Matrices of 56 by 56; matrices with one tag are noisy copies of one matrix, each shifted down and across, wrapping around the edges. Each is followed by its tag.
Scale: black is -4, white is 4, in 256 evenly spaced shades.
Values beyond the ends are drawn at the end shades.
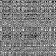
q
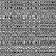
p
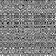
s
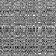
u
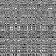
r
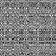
s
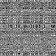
r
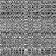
u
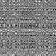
p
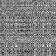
q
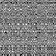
s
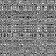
r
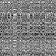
u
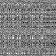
q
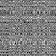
p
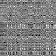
r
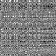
q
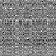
u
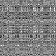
r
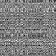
p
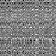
u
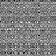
s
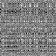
q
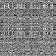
r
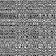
p
